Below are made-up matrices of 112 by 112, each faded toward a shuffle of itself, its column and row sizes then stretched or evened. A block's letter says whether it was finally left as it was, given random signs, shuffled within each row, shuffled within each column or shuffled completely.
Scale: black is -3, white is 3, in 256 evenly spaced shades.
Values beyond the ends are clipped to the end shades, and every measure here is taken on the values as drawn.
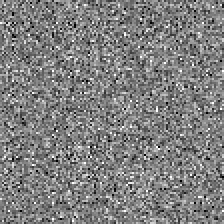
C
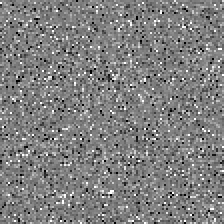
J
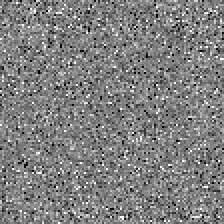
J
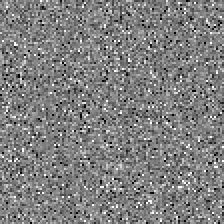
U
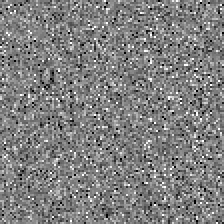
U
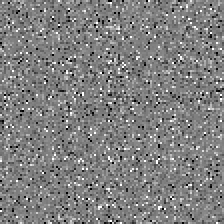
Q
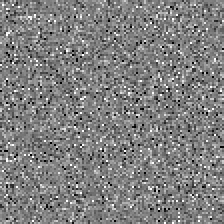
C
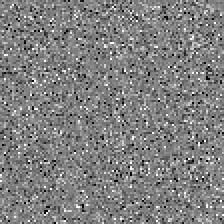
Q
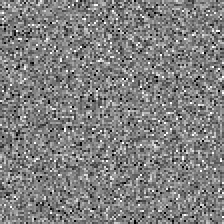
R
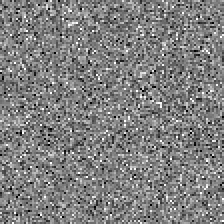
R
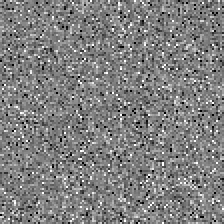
U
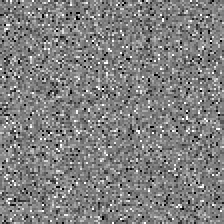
Q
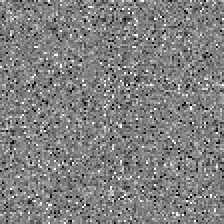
C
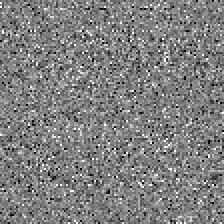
J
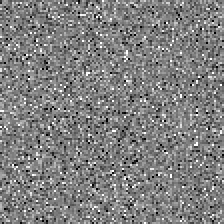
U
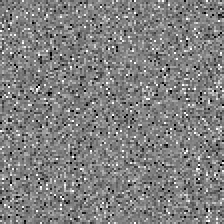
U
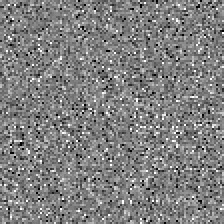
C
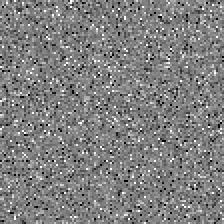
R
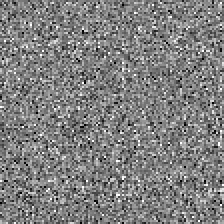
Q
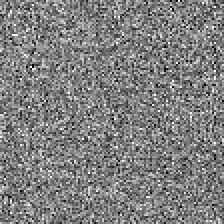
U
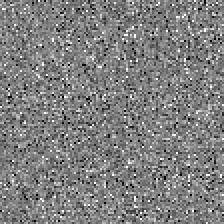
C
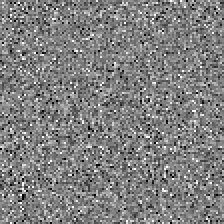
Q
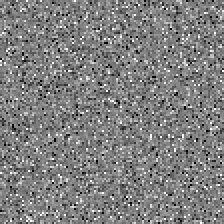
R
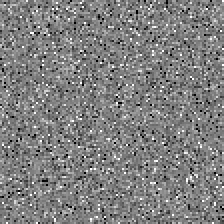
R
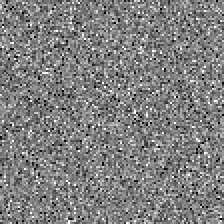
R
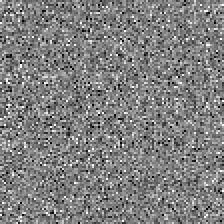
C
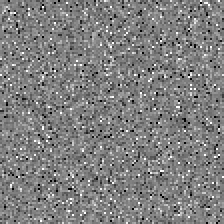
U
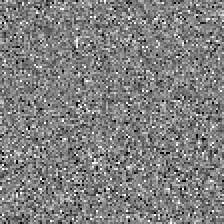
Q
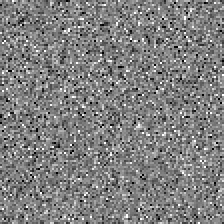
J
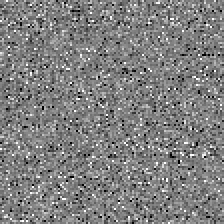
J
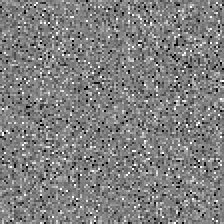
U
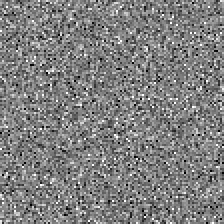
R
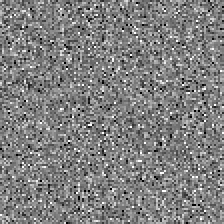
U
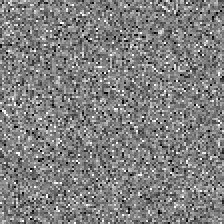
R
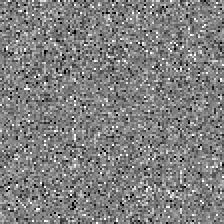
Q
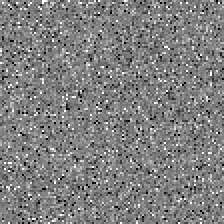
R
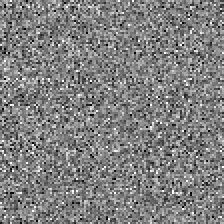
Q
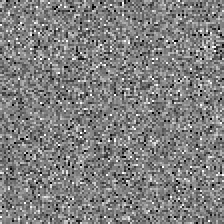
Q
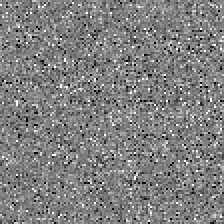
C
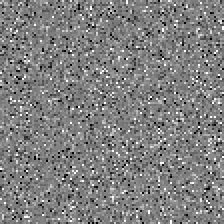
U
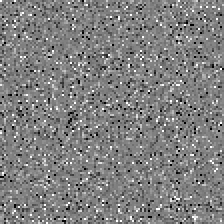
C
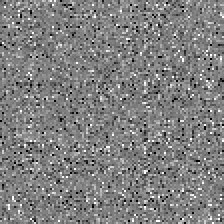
C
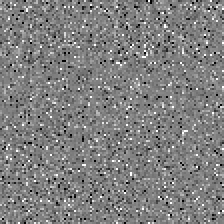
C
